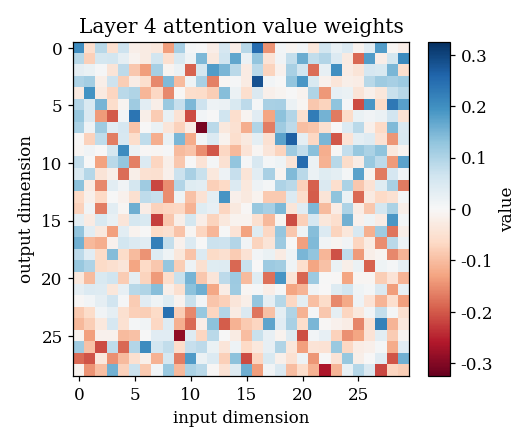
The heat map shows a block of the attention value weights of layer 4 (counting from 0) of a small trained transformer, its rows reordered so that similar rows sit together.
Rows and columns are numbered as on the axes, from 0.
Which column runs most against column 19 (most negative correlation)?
10
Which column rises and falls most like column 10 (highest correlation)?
14
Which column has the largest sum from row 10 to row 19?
0
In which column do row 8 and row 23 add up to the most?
19
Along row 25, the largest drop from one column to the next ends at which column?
9
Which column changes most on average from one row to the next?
21
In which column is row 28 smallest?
22
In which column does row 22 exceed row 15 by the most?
7
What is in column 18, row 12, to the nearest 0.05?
0.1
